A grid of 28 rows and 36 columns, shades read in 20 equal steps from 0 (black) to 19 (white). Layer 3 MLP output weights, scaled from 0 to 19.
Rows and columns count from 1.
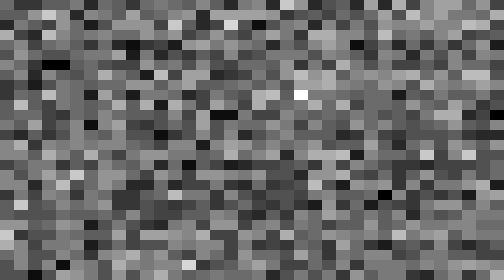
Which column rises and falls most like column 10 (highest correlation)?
31
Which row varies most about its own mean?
3
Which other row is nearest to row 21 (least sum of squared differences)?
6
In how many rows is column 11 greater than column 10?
14
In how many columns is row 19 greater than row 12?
19
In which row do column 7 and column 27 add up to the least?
25
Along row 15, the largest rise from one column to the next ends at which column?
16
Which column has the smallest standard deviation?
8
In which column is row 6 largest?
9
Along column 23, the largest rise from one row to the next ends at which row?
4
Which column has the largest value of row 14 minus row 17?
17
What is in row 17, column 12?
3
